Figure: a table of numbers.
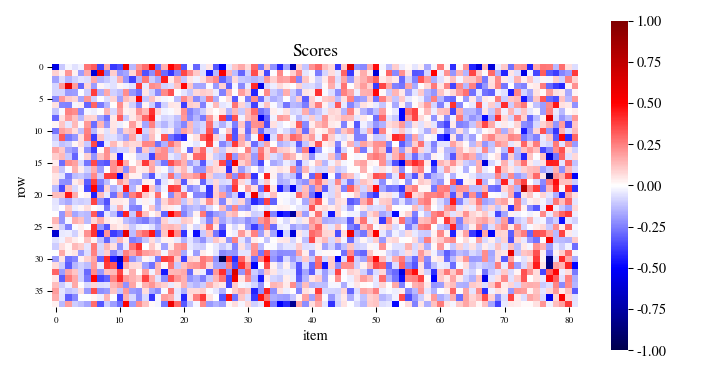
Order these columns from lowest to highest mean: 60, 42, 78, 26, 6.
26, 42, 60, 78, 6
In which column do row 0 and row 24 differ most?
46
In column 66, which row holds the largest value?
18
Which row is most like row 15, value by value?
33
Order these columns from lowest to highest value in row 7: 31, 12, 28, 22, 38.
22, 38, 12, 28, 31
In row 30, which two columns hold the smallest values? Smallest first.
26, 77
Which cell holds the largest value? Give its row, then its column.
19, 73
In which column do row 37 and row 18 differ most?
37
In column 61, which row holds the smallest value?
11
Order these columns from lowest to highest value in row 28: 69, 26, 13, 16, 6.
26, 16, 69, 6, 13
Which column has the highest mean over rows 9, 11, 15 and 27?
77
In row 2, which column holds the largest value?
17
